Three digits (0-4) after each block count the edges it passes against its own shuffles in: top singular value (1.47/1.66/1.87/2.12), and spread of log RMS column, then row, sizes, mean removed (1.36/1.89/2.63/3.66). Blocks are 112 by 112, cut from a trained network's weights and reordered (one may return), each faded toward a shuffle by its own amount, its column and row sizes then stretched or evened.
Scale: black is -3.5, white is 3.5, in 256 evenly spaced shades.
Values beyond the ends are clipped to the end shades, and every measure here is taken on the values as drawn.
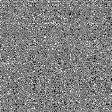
0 2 2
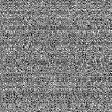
4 2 0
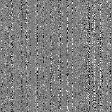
1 4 0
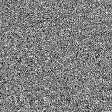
3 0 1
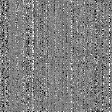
3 4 1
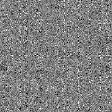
2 3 1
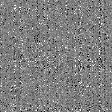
0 3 1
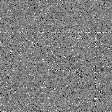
0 1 1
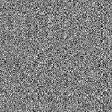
4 2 1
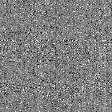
0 0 2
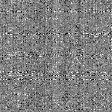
2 0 3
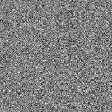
3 0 3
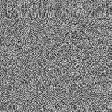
4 0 0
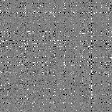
1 3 3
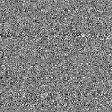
3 0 3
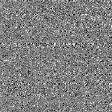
2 1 3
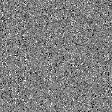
1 2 0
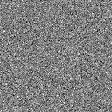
1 0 0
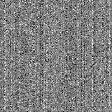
3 2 0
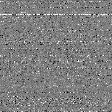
2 0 3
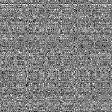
3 2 1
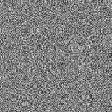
4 1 0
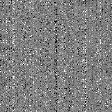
1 3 1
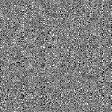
3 3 2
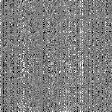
4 4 3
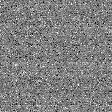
1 0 0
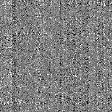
2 2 2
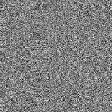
4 1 1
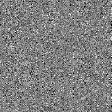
1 3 0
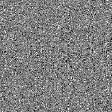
1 2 0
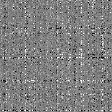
2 3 3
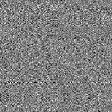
4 1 2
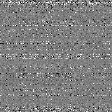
1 2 4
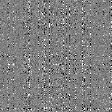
2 4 2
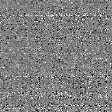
0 2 3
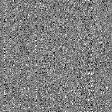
1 3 1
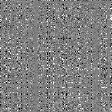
3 4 3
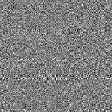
4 1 2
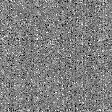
0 1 1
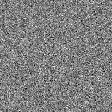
1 0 0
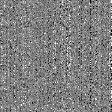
2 3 0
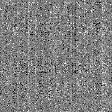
2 1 2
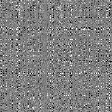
3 4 3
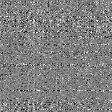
1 0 4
